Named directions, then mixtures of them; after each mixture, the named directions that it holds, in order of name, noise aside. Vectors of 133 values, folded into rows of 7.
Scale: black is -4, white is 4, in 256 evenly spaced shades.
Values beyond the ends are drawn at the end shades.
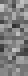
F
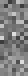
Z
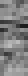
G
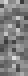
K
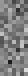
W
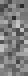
F, K, Z.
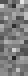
F, K.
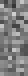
F, K, Z.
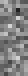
K, W.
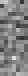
G, K.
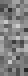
F, G, W.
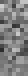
F.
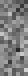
F, W.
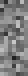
K.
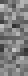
F.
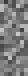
F, G, W.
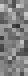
F, W.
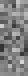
F, Z.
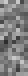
K, Z.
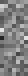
F, G, Z.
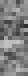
G, K, Z.
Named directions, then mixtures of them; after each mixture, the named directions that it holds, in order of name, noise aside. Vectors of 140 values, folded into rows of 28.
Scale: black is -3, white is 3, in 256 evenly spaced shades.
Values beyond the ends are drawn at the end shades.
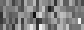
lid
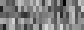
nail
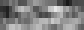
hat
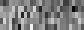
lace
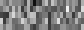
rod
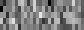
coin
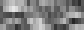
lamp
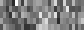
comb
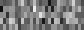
coin.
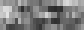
hat.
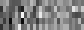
lace, lid.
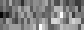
hat, lid, rod.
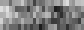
hat, lid.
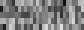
nail.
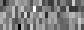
coin, comb, lace.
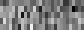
lace.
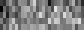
coin, hat, lid.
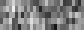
lace, lamp, rod.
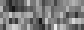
lamp.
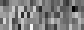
lace.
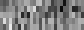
lace, nail.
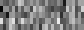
coin, nail, rod.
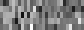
lace.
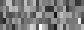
lamp, lid.
